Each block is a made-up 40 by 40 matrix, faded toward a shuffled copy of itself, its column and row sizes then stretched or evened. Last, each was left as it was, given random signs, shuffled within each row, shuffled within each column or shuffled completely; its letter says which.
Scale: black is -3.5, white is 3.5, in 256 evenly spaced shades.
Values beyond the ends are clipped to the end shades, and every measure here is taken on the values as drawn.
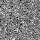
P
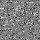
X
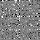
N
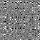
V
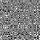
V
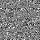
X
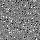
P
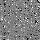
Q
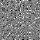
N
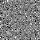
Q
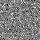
P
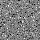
P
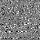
X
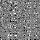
N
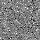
P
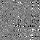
V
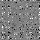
N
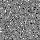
P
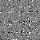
N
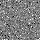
P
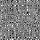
V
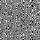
Q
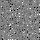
Q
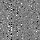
Q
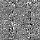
N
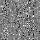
Q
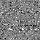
X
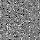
Q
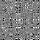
V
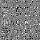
V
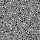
P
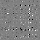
V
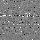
X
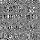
V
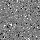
P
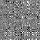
V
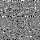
X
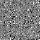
N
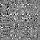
V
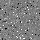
P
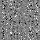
Q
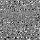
X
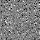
Q
